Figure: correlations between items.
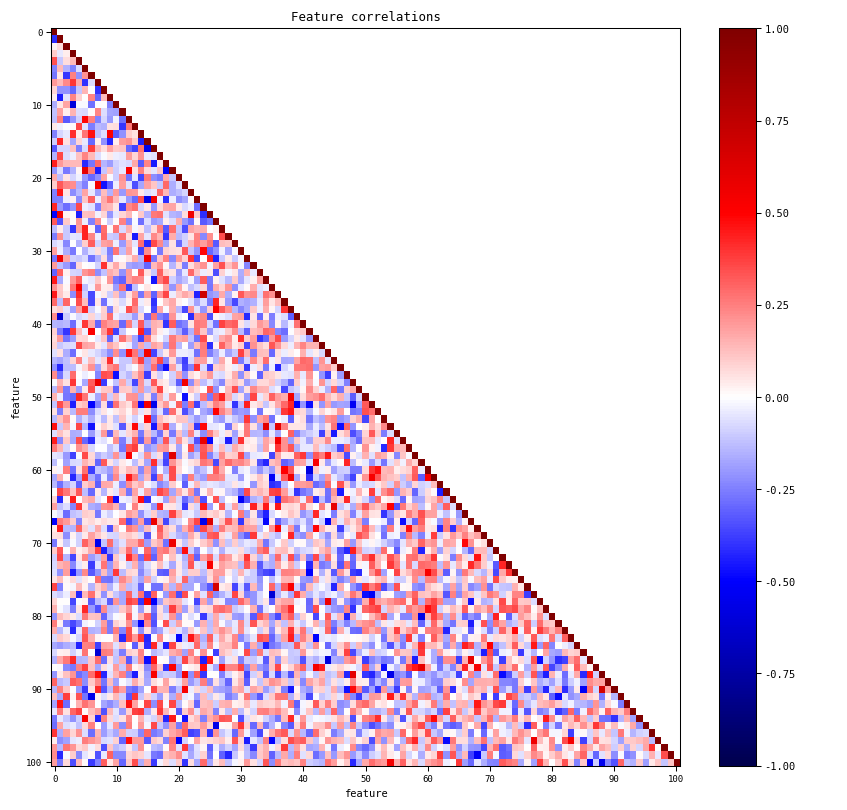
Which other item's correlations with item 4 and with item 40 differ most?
35
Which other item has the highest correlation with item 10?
74
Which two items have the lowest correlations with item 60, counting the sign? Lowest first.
41, 6
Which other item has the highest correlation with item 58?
19
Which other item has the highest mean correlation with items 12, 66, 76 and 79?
38
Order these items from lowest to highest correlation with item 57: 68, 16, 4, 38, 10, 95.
16, 10, 95, 4, 38, 68
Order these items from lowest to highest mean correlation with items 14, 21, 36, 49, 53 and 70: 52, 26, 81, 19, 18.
26, 52, 81, 18, 19
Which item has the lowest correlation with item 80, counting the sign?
59
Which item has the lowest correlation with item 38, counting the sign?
90
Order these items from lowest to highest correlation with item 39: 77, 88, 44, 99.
44, 88, 99, 77
